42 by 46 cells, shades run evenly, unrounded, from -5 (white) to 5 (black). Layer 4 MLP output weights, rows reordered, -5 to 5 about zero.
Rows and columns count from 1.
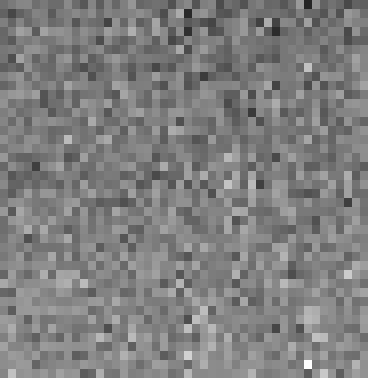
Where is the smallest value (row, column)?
41, 39
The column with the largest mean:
10
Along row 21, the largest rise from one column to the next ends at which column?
33
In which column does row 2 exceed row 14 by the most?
24
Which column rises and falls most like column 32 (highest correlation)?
29
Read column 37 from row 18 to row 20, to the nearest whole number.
-1 1 1
